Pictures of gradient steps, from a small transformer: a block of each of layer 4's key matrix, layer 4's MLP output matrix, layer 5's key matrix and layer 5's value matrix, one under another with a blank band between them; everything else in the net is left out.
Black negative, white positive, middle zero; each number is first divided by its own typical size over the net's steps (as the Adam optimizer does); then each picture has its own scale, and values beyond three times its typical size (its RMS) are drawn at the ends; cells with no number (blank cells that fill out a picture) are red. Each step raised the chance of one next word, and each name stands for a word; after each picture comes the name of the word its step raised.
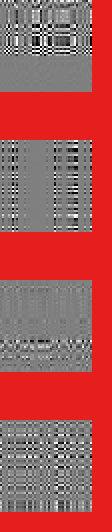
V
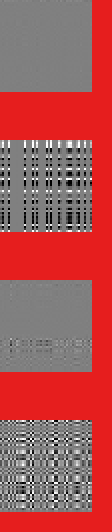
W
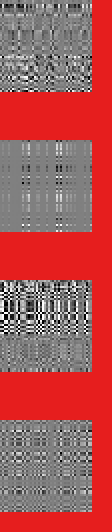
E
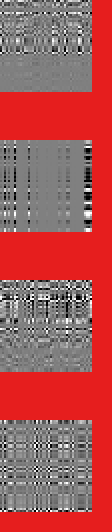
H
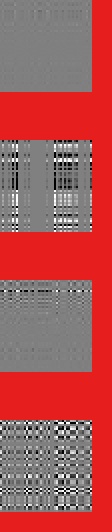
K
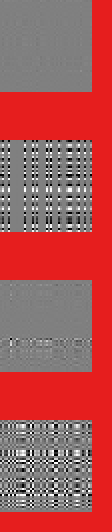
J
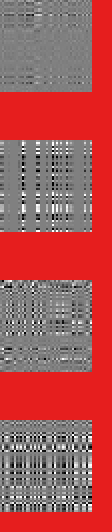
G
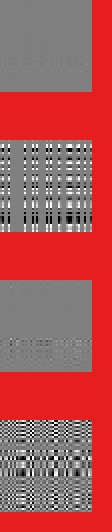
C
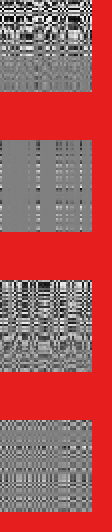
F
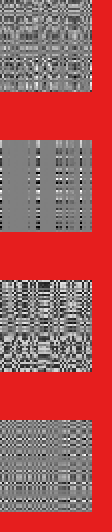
W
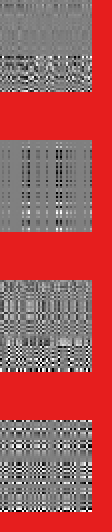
H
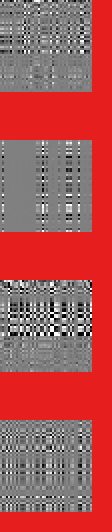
G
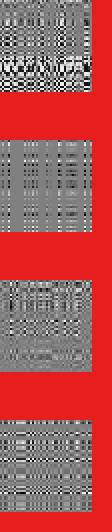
K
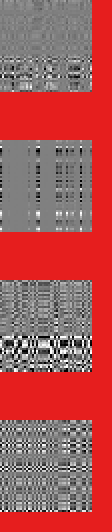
H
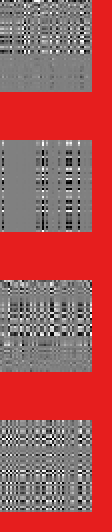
W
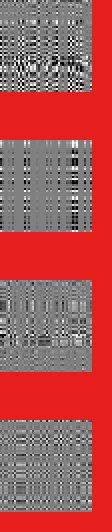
W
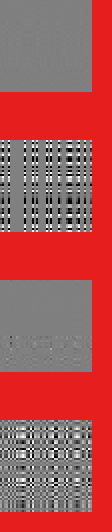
V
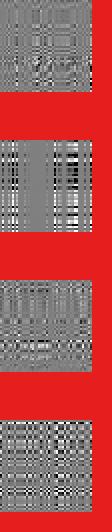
K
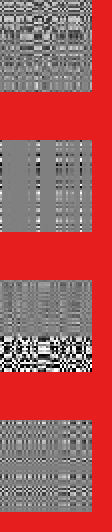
K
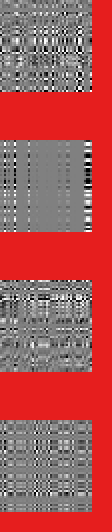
K
